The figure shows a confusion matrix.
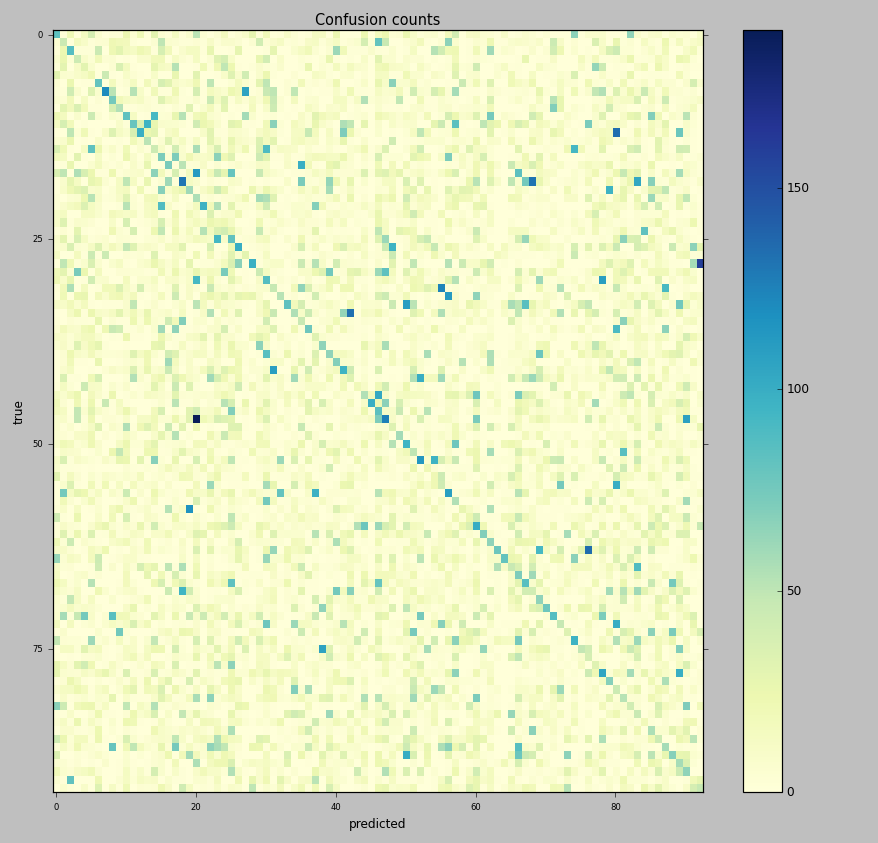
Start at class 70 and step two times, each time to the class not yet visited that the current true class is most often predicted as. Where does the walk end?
29
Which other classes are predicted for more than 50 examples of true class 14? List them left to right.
5, 20, 30, 74
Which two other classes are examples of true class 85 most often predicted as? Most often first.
68, 25
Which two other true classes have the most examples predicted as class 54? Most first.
52, 80
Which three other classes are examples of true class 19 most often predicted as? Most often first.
79, 15, 39
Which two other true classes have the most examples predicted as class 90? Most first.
47, 82
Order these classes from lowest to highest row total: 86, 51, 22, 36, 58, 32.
22, 58, 51, 36, 32, 86
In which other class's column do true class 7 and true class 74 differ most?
27
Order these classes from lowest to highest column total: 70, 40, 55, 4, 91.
70, 91, 4, 40, 55
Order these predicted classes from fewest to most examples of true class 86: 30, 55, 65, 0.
65, 55, 30, 0
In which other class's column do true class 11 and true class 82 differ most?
13
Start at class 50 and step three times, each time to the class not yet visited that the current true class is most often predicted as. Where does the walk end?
78
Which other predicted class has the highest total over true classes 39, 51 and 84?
62
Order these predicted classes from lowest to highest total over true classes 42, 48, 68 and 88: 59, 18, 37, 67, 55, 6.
37, 59, 55, 6, 67, 18
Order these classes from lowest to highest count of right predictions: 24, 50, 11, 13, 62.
24, 13, 62, 11, 50
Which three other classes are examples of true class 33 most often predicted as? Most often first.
50, 67, 89
